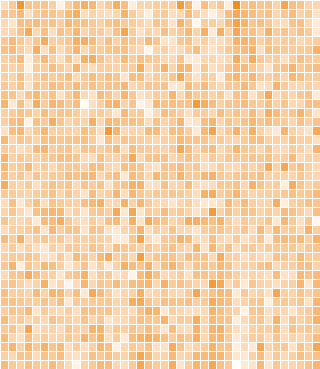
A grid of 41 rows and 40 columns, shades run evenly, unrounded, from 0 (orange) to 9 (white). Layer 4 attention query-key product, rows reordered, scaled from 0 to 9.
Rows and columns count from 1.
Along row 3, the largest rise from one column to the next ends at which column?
25
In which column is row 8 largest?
4
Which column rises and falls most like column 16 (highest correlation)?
34
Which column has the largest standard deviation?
30
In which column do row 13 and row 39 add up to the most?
15
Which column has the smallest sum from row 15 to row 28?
17
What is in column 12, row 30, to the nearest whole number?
7
